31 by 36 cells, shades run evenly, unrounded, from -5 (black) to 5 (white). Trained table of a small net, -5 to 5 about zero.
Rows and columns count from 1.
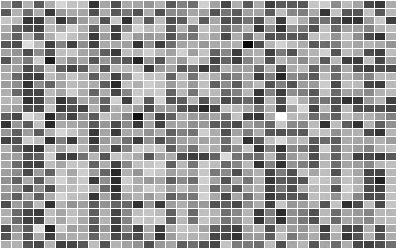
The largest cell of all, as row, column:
15, 26
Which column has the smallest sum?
11
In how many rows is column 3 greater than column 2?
8
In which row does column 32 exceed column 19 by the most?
14
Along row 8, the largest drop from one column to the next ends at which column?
5
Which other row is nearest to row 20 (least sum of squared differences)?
31
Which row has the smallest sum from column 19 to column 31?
13
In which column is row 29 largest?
4
